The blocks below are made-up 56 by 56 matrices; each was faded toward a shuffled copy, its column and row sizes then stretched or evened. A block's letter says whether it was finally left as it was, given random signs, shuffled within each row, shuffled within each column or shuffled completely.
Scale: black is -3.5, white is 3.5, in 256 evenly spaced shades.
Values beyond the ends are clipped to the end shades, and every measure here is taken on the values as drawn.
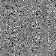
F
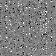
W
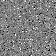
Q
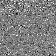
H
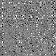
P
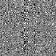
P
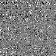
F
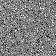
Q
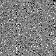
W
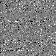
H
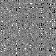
P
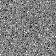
Q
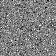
Q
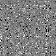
F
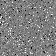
Q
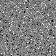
Q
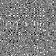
P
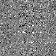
F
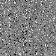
W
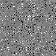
P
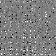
P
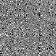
P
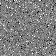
Q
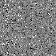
W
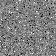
Q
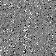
W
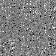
W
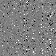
W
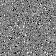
Q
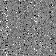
W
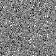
W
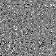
F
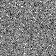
Q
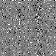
P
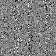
W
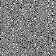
W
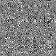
P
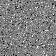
Q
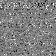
H
